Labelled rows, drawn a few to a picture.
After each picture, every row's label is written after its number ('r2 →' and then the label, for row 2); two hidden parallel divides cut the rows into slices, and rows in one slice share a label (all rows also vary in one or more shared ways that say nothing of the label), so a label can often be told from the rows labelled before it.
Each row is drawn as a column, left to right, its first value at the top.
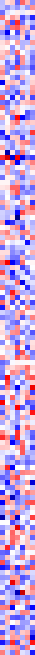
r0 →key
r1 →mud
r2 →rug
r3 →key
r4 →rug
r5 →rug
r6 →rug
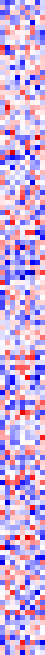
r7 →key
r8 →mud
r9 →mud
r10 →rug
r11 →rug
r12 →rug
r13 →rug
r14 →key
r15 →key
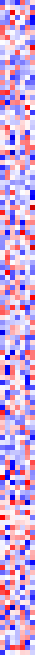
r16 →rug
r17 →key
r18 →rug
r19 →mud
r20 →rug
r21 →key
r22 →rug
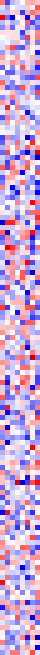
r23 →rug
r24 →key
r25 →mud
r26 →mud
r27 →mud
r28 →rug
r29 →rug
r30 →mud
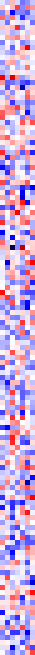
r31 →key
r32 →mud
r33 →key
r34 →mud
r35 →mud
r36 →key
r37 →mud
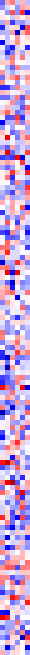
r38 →mud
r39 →key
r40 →rug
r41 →key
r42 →rug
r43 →key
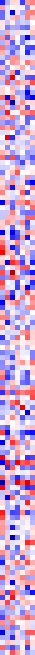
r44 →key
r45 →mud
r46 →key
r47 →mud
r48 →mud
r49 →rug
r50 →rug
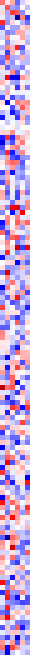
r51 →rug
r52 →key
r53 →rug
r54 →rug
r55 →mud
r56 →mud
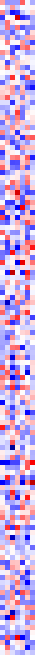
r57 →rug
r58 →mud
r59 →key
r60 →key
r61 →rug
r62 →key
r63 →mud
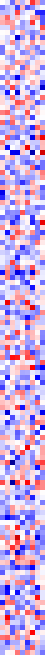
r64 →mud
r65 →key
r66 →mud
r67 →rug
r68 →rug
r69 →mud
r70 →rug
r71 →key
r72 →key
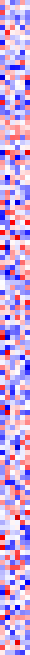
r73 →rug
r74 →rug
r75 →key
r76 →rug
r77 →mud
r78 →key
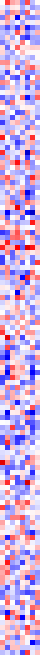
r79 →mud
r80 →key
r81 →rug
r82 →rug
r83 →mud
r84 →rug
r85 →key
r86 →mud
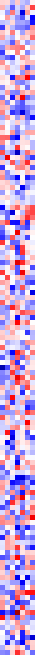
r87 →key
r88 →key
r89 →rug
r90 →rug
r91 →key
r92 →rug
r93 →rug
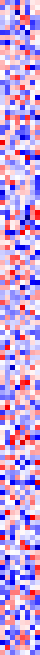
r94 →mud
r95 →key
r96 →key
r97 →key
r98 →rug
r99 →key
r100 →rug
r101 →rug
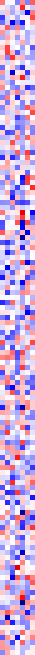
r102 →rug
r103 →mud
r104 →mud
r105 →mud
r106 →rug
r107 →key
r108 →mud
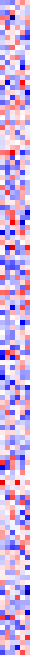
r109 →key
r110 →mud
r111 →mud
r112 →mud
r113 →rug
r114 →key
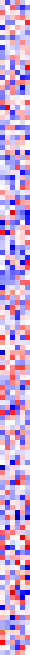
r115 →rug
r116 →mud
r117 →rug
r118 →mud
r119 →mud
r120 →mud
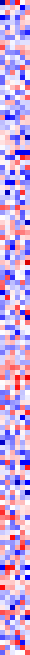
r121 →mud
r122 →rug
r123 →rug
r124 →rug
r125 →mud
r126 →rug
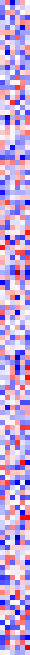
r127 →mud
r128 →rug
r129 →rug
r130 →key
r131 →rug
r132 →rug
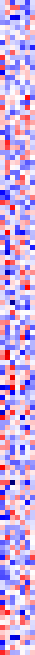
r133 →key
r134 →rug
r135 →rug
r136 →mud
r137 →key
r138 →key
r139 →mud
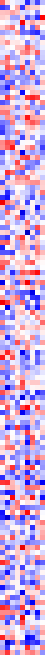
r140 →mud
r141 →key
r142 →mud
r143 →rug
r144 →key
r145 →key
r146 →key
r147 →key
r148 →mud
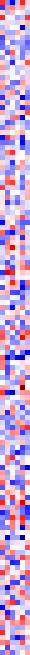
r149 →rug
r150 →key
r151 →key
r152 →mud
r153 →rug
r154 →mud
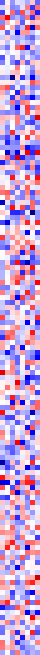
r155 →mud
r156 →mud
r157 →rug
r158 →key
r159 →rug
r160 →key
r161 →rug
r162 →key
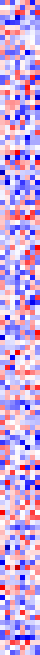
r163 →mud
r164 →rug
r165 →mud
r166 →rug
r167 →rug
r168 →rug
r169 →mud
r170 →rug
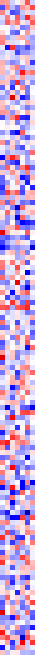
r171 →rug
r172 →mud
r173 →key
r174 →key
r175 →rug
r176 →rug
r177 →mud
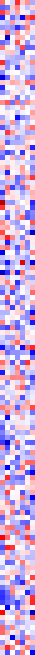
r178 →rug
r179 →rug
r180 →mud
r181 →rug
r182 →mud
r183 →mud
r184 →key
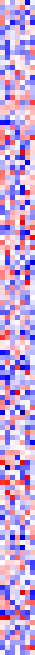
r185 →key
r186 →mud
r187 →key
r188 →rug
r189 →key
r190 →key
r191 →mud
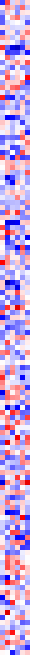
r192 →mud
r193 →rug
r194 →rug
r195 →mud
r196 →mud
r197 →mud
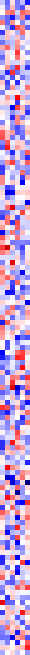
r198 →key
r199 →mud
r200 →rug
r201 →key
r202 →rug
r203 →rug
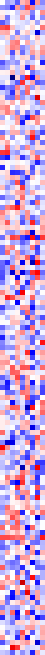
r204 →mud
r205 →mud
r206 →rug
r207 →mud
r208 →rug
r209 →rug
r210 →key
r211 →key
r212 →mud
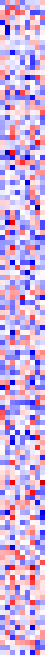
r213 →mud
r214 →rug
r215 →mud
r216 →mud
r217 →rug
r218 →rug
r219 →mud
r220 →key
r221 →mud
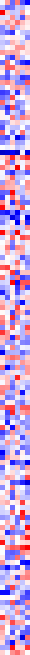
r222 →rug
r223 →mud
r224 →key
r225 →rug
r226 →mud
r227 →mud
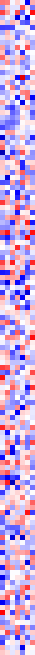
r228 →rug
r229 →rug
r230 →mud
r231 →rug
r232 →key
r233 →mud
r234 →rug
